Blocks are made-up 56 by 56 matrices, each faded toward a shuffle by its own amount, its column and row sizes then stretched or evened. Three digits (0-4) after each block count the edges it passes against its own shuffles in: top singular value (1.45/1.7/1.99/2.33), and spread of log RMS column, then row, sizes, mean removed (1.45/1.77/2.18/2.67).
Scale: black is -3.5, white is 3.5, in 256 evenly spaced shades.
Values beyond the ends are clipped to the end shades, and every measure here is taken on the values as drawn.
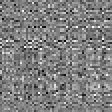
4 0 3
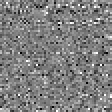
2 0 3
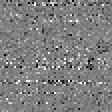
1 1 4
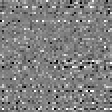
3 1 4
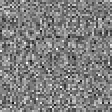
3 0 0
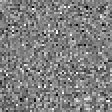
1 0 2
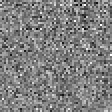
1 0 2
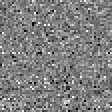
0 0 2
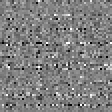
0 2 4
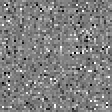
0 1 1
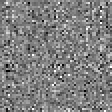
2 2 2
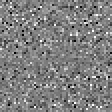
0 0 2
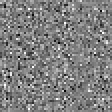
0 3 1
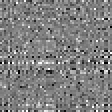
4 0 4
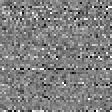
3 0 4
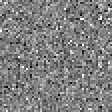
1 0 1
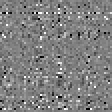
2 3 3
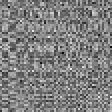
4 0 0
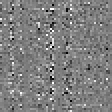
1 4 2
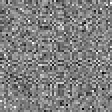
4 0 1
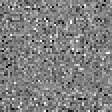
0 0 3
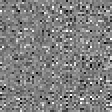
3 3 1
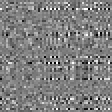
4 2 4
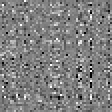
3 3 1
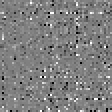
2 2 2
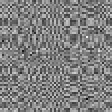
4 0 2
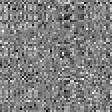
4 0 2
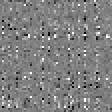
2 4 3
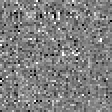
1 1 2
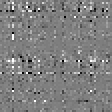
3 3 4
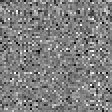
3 1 2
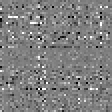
1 3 4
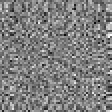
4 3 1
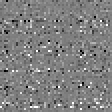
1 2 3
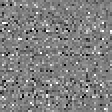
2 1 3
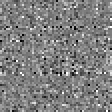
2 1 3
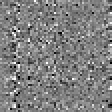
3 3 1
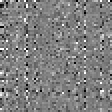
3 4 2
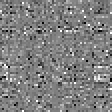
3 1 2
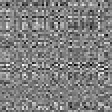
4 3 4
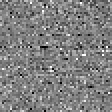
0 0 3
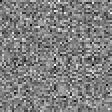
3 1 1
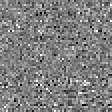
2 0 2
